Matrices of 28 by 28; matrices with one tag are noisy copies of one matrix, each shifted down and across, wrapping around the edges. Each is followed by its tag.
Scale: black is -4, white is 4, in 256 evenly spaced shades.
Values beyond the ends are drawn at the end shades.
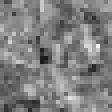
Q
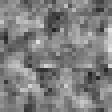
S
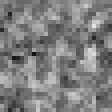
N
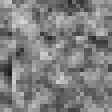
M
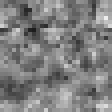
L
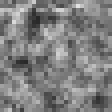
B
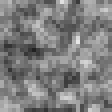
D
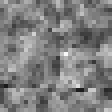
L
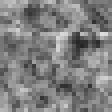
B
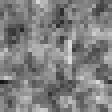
S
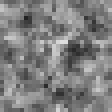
B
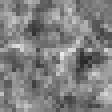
B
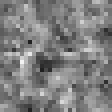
B
